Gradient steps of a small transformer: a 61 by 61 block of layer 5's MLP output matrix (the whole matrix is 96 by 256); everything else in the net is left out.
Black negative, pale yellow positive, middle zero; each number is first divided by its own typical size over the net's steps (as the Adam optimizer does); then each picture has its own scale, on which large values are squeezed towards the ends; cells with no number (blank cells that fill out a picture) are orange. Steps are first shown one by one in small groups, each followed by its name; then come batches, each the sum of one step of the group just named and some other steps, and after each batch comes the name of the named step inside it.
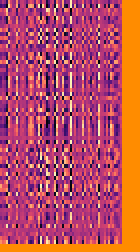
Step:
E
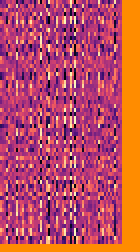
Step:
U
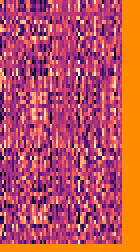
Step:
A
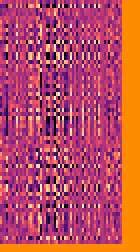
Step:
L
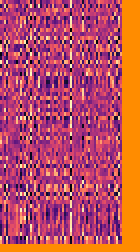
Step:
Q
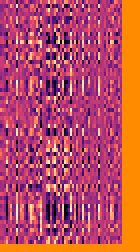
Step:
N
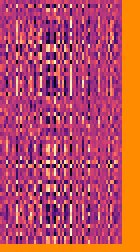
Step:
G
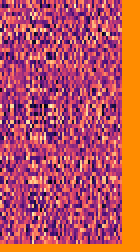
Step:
L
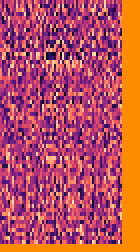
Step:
L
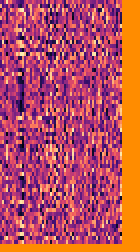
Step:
L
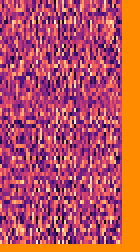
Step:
U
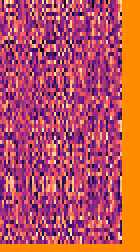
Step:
G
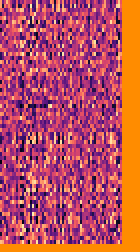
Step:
Q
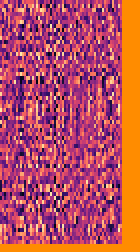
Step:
L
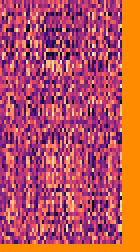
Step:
N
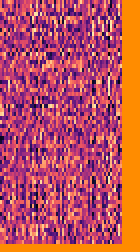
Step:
U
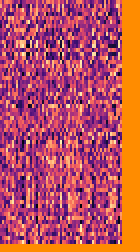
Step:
N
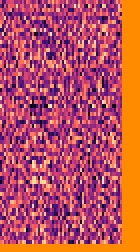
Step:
N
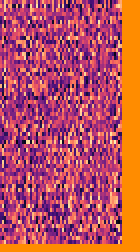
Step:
N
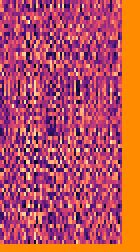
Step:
L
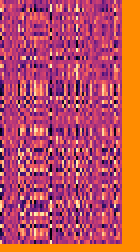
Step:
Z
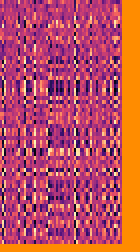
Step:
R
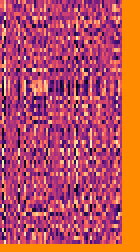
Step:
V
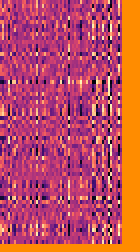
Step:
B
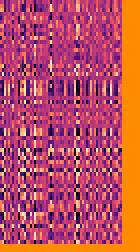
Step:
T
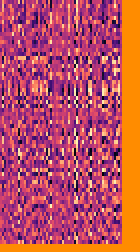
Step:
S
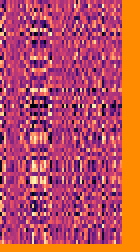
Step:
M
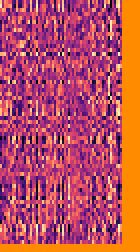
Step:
B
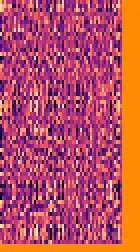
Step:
Z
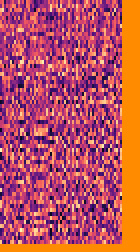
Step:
Z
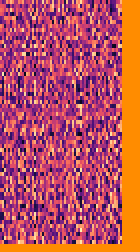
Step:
T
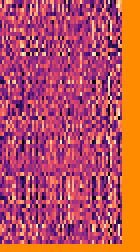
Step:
B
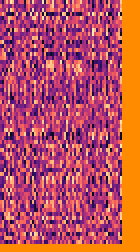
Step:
T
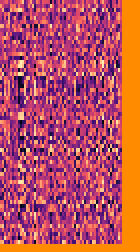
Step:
T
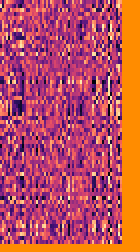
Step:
B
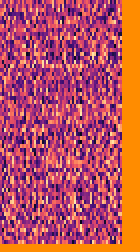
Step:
R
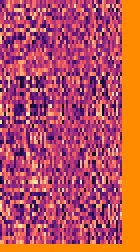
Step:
M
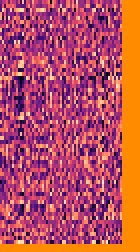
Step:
S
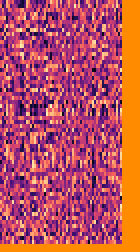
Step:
M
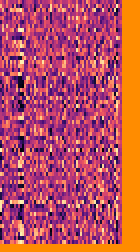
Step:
Z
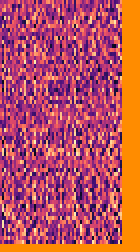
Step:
R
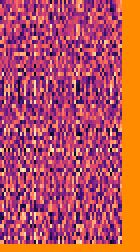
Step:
T
